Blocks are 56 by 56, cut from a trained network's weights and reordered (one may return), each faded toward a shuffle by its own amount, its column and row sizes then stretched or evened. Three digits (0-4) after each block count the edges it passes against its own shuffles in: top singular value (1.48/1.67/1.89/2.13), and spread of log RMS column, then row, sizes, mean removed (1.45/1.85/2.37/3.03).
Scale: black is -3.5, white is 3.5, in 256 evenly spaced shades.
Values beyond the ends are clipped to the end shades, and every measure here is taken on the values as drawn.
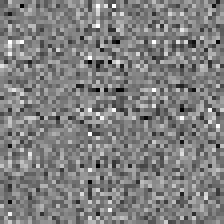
1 2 2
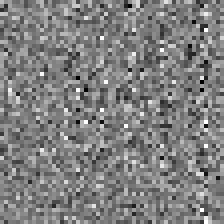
0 2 0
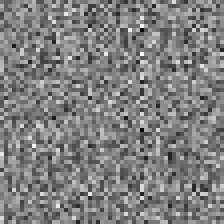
3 1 0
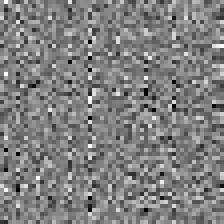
2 3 1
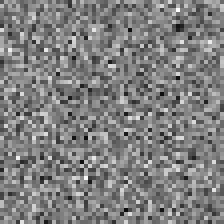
0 1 1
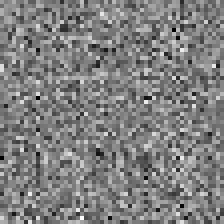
2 1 1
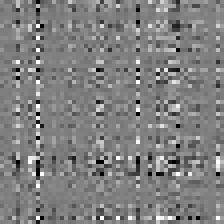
4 4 4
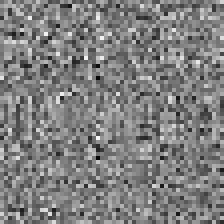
2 1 2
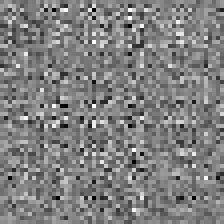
3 3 3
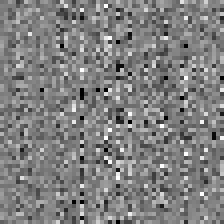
0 4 0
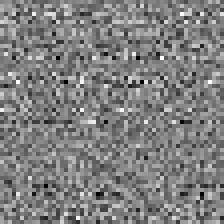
3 0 3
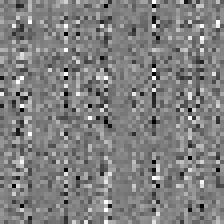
0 4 2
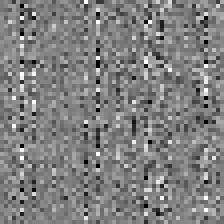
0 4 0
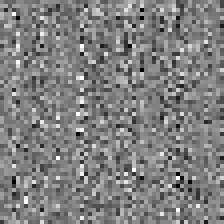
0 4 0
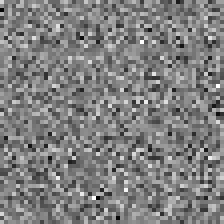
1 0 2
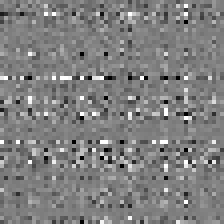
0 3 4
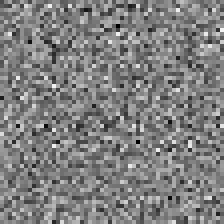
1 0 2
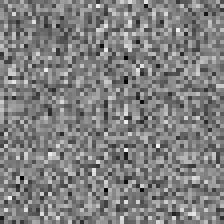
2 1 0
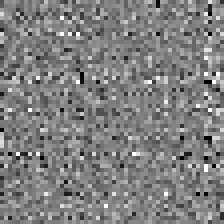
0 3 3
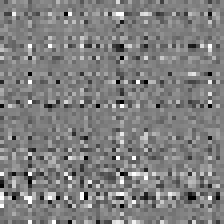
3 3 4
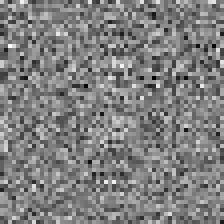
3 1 2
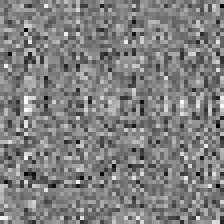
3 3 2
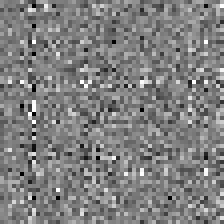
1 3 2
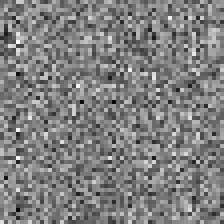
3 1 0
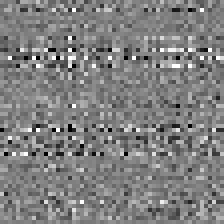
4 1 4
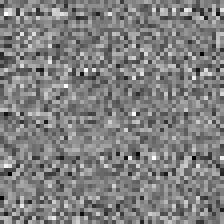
2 0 3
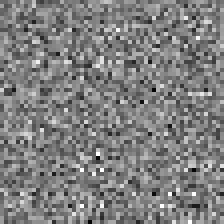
0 0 1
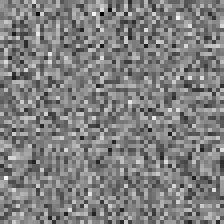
1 0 0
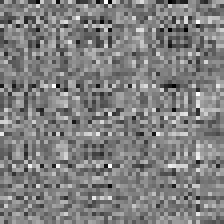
4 2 4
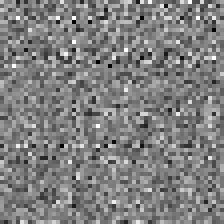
2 1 3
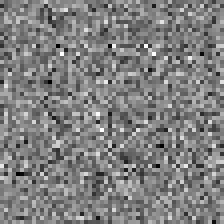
1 0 2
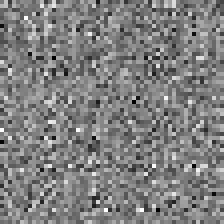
2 2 2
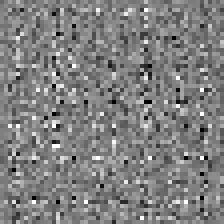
0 3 2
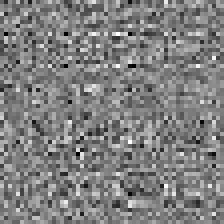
4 2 3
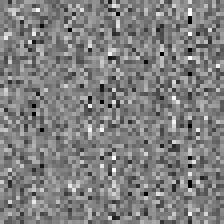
0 3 0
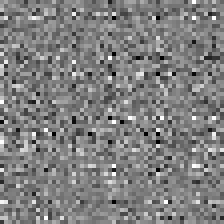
1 2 3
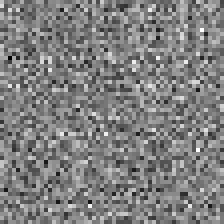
2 0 1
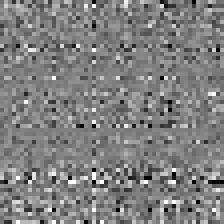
2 2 4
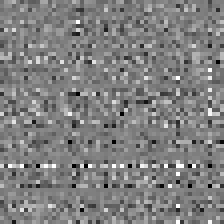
0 2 4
